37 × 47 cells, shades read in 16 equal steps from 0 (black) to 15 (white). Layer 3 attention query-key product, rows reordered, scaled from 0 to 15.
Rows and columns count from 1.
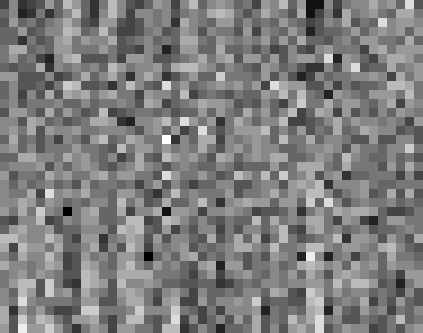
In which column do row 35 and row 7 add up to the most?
16
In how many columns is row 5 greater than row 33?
22
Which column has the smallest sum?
25
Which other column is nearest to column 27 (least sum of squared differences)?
1
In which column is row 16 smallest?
20
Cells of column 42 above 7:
15
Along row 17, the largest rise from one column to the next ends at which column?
14
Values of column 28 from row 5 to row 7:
8 7 9
